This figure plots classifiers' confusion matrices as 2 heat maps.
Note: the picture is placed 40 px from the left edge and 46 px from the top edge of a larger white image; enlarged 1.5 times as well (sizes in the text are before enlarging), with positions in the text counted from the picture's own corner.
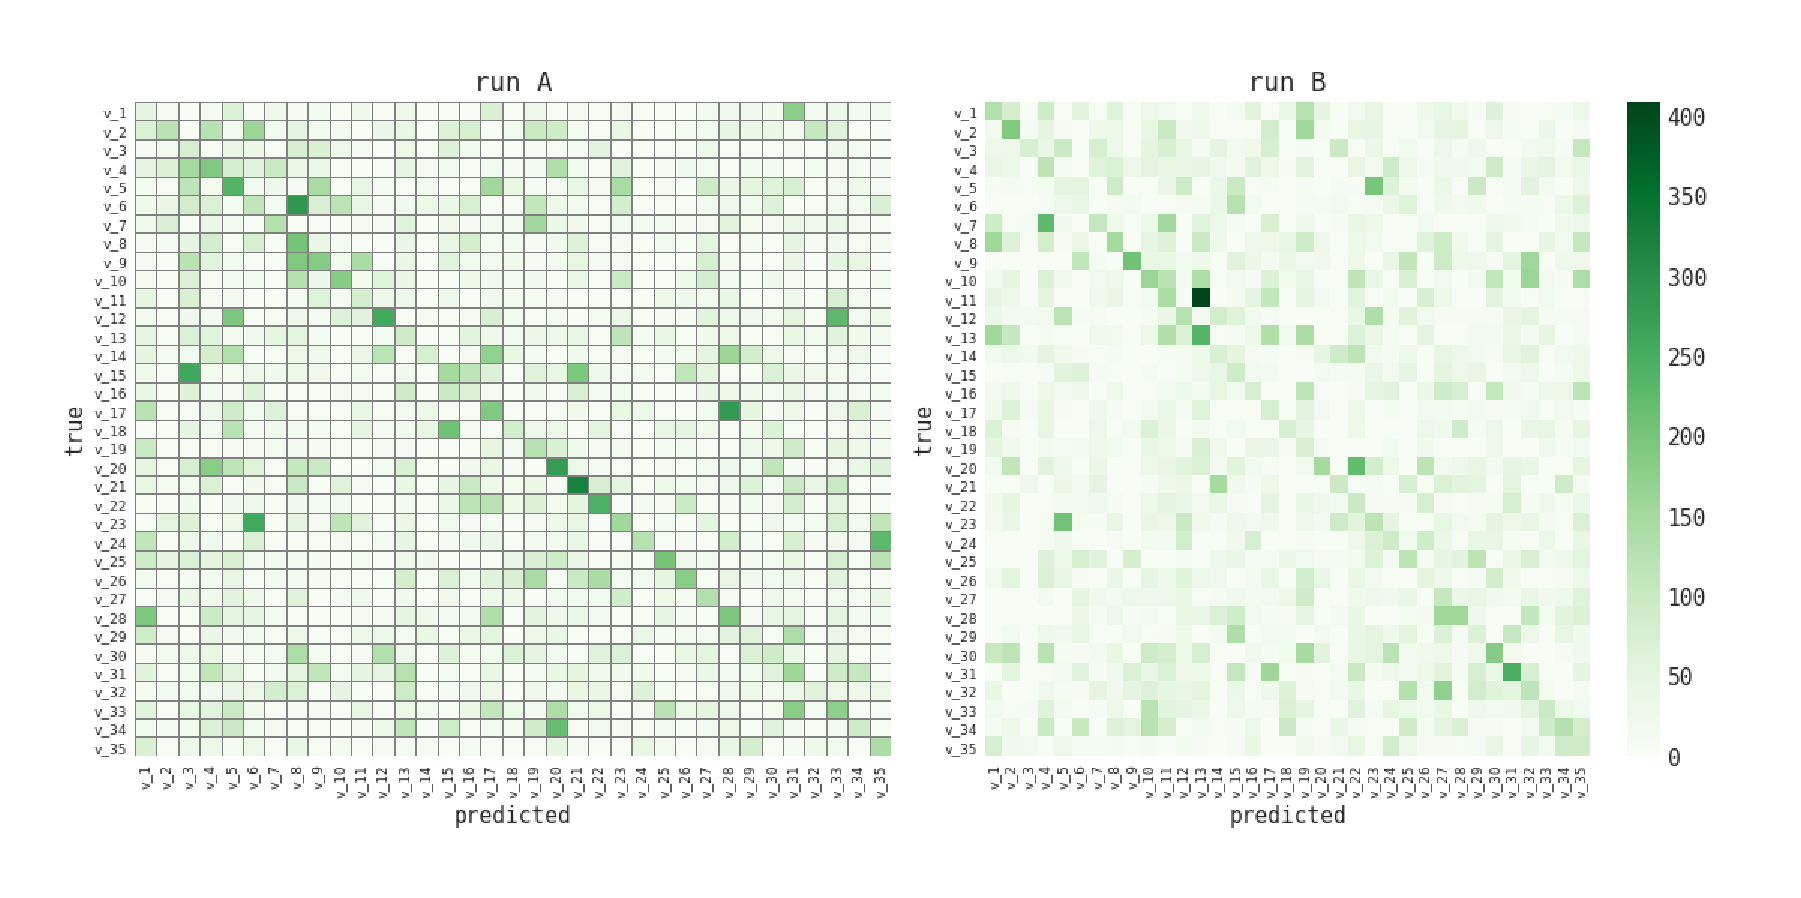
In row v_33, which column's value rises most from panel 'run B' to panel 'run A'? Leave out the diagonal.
v_31
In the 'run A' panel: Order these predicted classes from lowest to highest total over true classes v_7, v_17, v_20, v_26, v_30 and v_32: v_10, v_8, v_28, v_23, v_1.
v_10, v_23, v_1, v_8, v_28
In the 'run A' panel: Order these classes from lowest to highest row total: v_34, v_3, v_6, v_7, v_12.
v_3, v_7, v_34, v_12, v_6
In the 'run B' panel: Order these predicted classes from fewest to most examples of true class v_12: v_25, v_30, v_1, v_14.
v_30, v_1, v_25, v_14
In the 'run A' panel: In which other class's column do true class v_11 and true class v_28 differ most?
v_1
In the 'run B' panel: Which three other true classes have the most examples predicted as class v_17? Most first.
v_31, v_13, v_11
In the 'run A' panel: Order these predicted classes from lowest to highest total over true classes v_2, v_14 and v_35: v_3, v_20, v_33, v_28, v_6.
v_3, v_33, v_20, v_6, v_28
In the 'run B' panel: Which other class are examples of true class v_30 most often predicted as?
v_19
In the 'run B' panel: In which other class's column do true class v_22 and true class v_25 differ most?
v_29
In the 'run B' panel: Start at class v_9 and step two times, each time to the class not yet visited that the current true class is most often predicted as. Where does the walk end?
v_27
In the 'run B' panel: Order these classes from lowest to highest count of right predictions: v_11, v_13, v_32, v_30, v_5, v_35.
v_5, v_35, v_32, v_11, v_30, v_13
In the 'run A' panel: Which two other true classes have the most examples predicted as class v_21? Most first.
v_15, v_26
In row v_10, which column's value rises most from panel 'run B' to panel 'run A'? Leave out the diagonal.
v_8
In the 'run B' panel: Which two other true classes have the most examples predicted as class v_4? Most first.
v_7, v_30
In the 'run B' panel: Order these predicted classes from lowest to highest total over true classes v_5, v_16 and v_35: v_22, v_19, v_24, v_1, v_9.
v_9, v_22, v_1, v_19, v_24
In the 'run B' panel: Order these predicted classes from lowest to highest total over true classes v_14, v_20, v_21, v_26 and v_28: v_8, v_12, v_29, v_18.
v_18, v_8, v_29, v_12
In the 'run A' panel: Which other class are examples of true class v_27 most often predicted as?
v_23
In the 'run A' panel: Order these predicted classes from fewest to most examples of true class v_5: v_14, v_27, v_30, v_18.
v_14, v_18, v_30, v_27
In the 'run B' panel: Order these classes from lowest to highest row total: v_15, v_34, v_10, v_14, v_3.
v_15, v_14, v_3, v_34, v_10
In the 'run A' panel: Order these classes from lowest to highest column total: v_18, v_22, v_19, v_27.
v_18, v_22, v_27, v_19
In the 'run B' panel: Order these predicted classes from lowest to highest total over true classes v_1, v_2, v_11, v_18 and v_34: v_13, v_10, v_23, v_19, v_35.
v_23, v_35, v_10, v_19, v_13
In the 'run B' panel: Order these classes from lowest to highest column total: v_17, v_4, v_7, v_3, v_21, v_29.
v_3, v_21, v_7, v_29, v_17, v_4
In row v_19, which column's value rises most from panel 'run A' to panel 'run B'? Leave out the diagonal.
v_13
